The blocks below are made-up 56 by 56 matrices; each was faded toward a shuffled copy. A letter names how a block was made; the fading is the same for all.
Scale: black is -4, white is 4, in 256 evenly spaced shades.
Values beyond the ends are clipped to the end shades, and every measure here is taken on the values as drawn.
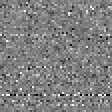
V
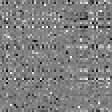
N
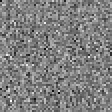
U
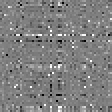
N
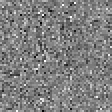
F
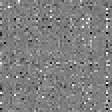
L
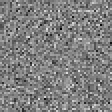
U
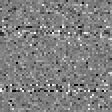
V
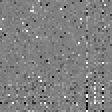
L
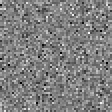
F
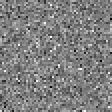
F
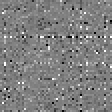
L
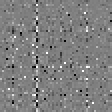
N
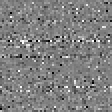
V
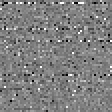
V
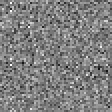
U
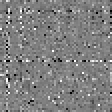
L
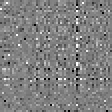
N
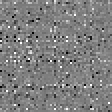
L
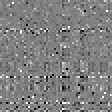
N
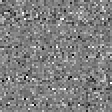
V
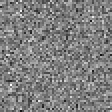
U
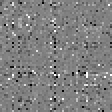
L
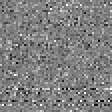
V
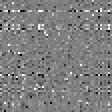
N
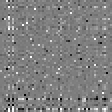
N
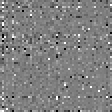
L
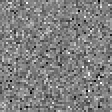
F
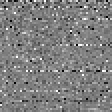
V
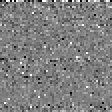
V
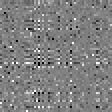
N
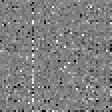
L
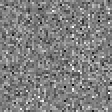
F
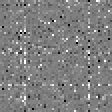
L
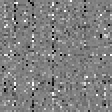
L
